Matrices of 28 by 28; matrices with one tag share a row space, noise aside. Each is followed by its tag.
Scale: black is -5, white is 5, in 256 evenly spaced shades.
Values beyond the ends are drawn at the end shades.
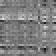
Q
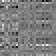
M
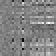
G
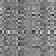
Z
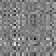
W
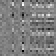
G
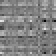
Q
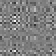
W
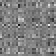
Z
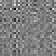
W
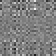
W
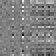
G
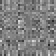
Z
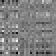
M
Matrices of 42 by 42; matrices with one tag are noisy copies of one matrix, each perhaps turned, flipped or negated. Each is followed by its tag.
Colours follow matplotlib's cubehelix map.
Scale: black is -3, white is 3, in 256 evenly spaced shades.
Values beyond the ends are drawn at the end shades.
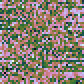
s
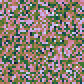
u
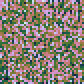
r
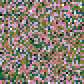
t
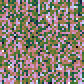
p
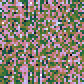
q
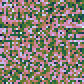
q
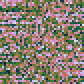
s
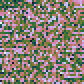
r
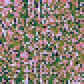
q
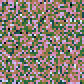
t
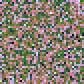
t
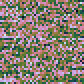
p
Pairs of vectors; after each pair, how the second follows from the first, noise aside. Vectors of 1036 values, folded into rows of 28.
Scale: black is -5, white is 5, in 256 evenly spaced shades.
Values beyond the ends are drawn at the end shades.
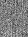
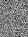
shuffled.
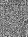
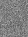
wrapped around, shrunk.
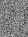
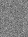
wrapped around, negated, shrunk.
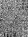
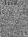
wrapped around, shrunk.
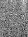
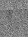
wrapped around, negated, shrunk.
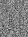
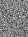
shuffled.
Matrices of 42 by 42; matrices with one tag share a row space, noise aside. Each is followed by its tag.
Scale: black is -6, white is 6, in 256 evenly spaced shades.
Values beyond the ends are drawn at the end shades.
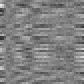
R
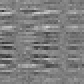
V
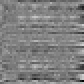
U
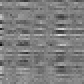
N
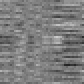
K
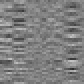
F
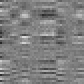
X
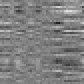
K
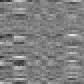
F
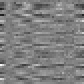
R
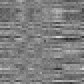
K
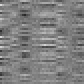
X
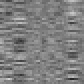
F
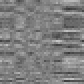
K
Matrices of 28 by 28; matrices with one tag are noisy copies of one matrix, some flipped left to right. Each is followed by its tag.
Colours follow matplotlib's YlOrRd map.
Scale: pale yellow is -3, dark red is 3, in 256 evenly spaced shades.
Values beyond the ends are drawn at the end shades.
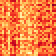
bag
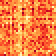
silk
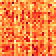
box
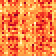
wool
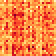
box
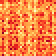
wool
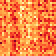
bag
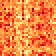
silk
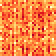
box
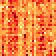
wool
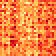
bag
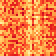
silk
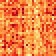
silk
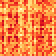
wool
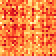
silk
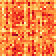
box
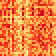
silk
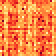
wool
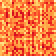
box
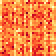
box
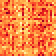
silk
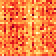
silk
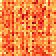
box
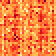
wool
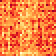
bag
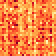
wool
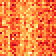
bag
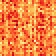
wool
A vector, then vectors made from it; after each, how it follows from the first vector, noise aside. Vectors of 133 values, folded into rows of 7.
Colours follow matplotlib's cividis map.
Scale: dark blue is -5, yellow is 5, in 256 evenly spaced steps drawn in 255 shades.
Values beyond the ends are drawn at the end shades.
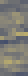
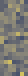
sign-scrambled.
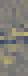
partly zeroed.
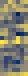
negated, scaled up.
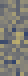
sign-scrambled.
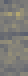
reversed, shrunk.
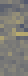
partly zeroed.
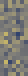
sign-scrambled.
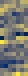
negated, scaled up.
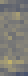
partly zeroed.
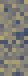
sign-scrambled.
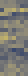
wrapped around.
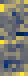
negated, scaled up.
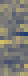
negated.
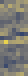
negated.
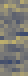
negated.
